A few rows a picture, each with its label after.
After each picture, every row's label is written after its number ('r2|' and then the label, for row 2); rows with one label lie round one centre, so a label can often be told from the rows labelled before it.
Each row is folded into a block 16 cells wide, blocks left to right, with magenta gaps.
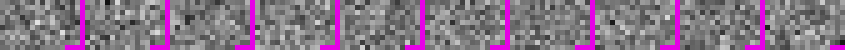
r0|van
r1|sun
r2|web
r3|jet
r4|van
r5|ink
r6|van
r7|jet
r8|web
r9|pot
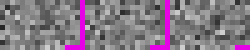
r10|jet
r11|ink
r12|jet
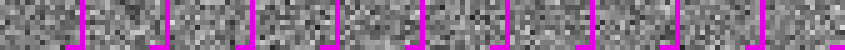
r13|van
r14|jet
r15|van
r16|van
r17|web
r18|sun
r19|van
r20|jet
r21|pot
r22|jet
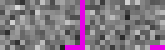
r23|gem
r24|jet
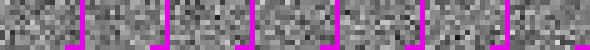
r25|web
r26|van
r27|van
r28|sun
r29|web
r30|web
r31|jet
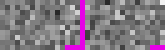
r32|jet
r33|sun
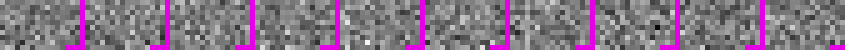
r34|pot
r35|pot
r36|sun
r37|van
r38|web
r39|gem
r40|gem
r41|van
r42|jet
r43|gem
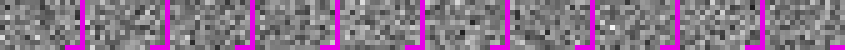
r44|gem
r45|van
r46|van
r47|gem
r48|web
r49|sun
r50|sun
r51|web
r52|pot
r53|van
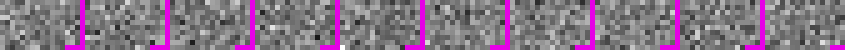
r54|gem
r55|gem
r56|van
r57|web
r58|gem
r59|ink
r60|van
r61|van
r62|gem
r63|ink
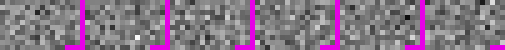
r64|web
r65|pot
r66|gem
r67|sun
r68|ink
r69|van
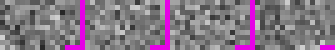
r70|gem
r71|web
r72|jet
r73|sun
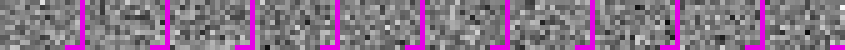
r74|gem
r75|jet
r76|ink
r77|sun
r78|gem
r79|sun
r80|sun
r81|web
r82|gem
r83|web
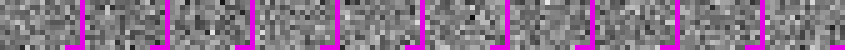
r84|pot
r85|ink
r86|ink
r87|ink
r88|pot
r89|sun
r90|van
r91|pot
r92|van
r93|van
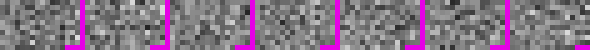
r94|van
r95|van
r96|gem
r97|sun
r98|van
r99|van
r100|ink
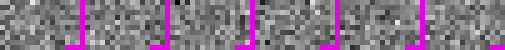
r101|sun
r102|van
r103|jet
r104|pot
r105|jet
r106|gem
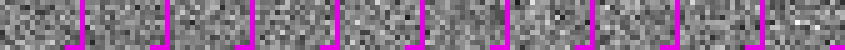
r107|pot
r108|pot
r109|pot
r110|gem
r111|van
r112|ink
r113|jet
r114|pot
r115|van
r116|van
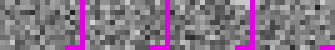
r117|web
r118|web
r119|sun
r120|sun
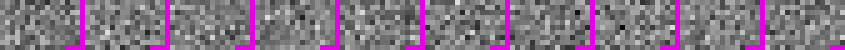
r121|web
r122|web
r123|web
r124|jet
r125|ink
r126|pot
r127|web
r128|ink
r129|van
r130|gem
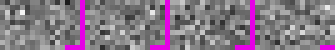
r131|ink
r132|jet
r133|sun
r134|jet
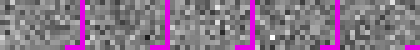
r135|gem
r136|web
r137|ink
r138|web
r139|pot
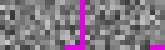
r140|gem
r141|gem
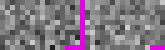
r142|pot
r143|pot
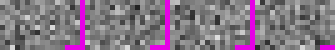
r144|pot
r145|jet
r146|sun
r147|pot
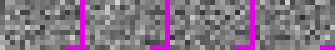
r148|gem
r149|ink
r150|web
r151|sun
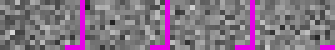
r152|sun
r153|web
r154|web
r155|web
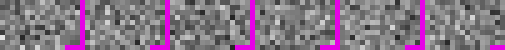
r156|van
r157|ink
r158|gem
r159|web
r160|van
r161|web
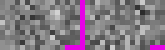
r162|van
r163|pot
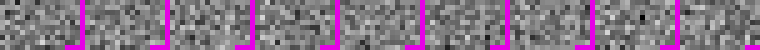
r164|web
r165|web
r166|ink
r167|web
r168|van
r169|web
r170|gem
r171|sun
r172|web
